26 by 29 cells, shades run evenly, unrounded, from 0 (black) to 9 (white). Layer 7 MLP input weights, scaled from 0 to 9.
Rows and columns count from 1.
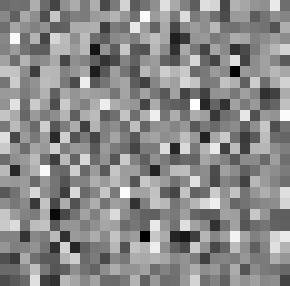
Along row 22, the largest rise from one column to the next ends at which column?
16
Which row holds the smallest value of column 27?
9
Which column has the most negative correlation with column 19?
25
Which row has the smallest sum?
6
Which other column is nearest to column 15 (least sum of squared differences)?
3
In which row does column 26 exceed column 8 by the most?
8
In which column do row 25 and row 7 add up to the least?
10
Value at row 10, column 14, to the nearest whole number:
5
